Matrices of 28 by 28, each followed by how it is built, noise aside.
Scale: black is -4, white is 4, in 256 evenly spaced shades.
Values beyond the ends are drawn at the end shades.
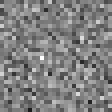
noise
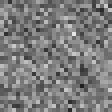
Toeplitz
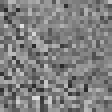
lower triangular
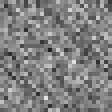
Toeplitz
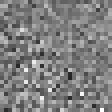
lower triangular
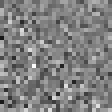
lower triangular
